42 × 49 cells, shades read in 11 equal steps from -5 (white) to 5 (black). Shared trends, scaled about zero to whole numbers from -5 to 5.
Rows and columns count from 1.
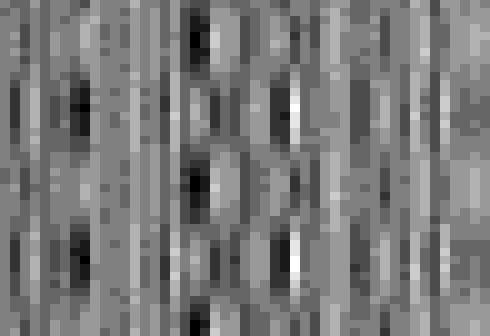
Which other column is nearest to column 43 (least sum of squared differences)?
48
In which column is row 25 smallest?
34
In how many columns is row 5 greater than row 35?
18
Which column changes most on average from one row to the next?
30
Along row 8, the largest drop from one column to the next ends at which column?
22
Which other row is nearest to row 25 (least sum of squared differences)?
4
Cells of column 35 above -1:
12
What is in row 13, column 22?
3
